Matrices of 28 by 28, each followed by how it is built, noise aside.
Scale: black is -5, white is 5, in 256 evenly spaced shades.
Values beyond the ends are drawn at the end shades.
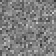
noise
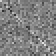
diagonal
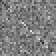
diagonal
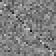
diagonal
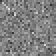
diagonal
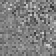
upper triangular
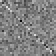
diagonal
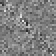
banded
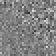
upper triangular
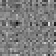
low rank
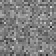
low rank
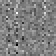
uneven columns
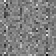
uneven columns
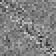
banded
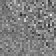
upper triangular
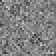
diagonal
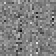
uneven columns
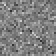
diagonal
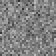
noise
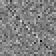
diagonal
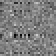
low rank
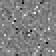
sparse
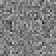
low rank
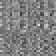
low rank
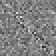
banded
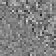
upper triangular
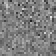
upper triangular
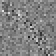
banded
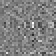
low rank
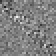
banded
